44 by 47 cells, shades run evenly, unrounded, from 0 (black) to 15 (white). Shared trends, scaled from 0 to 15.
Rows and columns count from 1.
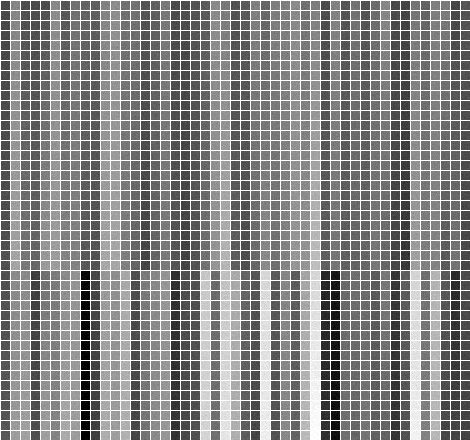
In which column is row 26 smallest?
41
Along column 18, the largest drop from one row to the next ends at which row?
28
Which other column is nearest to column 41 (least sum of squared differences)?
19
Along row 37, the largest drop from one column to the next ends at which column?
33
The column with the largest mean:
32
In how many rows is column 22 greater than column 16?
27
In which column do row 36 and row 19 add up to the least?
9
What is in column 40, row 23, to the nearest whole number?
4
